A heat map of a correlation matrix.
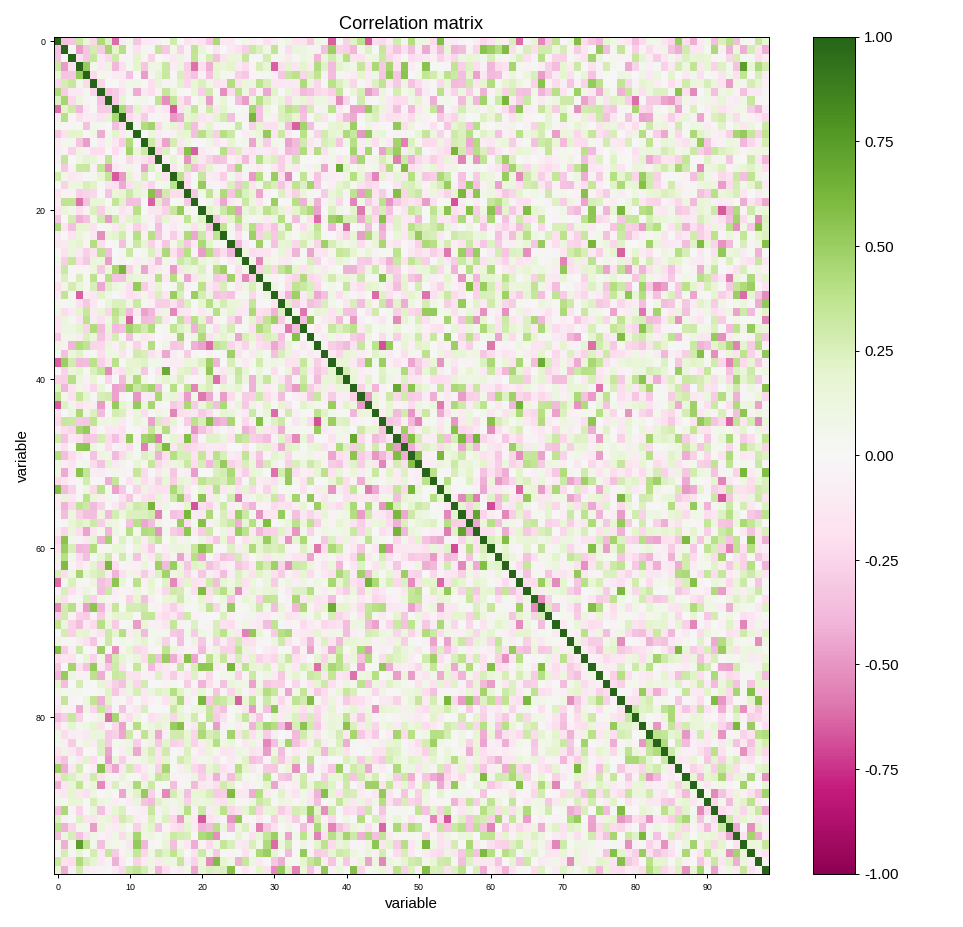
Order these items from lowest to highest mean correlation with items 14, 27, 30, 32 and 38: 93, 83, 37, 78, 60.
93, 37, 83, 78, 60
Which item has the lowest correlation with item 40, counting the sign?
22
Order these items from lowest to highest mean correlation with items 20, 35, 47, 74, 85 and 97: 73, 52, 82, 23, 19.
19, 73, 23, 52, 82
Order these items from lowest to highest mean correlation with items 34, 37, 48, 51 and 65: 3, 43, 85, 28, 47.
47, 85, 43, 28, 3
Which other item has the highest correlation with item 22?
97
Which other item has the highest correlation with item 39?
15
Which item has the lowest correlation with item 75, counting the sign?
41
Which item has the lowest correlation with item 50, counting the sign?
45
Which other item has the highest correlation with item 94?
81
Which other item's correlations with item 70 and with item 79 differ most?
27
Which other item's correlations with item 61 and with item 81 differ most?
17
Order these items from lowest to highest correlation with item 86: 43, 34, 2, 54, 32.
43, 54, 2, 34, 32
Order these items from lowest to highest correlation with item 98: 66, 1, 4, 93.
1, 66, 4, 93
